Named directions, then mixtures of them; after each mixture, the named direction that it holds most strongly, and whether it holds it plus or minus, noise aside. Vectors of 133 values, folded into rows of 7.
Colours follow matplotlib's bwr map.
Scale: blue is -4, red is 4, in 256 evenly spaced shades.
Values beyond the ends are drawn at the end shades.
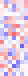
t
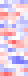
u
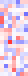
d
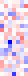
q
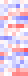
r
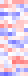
u, minus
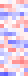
u, minus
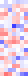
u, plus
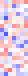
t, plus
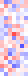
t, plus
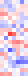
u, plus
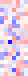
d, minus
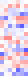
r, minus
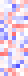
t, plus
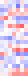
r, plus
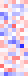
u, minus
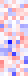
q, plus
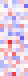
q, minus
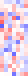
q, plus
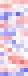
u, minus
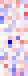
d, minus
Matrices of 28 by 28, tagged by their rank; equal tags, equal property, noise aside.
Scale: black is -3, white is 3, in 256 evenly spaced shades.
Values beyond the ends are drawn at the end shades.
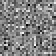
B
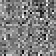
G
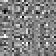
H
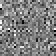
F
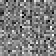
F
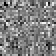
F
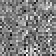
B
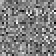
H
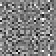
H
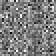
F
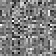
F
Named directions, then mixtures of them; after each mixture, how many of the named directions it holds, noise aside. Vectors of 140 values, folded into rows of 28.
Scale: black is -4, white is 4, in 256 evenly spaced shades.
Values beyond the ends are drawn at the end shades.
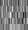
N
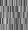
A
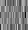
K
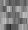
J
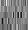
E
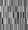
four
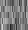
three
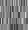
two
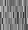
four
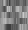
one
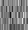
one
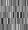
two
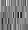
one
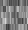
two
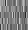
two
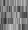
two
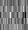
two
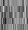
four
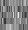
three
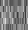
four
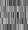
four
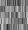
four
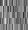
two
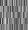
one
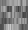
one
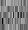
three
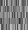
two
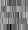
three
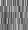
two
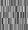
four
